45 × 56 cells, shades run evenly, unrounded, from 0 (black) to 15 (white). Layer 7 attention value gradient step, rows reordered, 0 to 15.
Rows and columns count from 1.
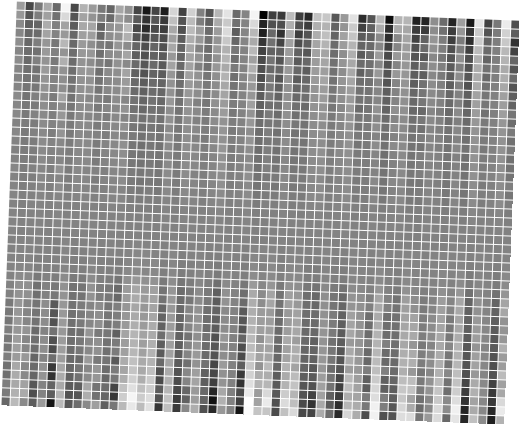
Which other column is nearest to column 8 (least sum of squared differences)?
44
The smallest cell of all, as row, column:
1, 28
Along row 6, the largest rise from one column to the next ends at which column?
52
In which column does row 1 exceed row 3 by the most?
6
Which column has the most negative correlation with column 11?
50
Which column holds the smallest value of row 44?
24
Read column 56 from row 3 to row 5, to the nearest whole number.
3 4 6
